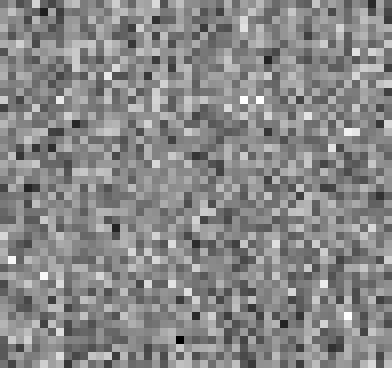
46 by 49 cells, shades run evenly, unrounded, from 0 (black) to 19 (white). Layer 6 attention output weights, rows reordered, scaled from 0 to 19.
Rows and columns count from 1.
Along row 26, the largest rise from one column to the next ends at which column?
5
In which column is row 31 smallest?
25
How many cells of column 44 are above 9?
33
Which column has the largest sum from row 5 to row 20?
14
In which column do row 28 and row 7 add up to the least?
35
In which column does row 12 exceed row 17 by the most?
34
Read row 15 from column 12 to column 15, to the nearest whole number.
13 9 12 11
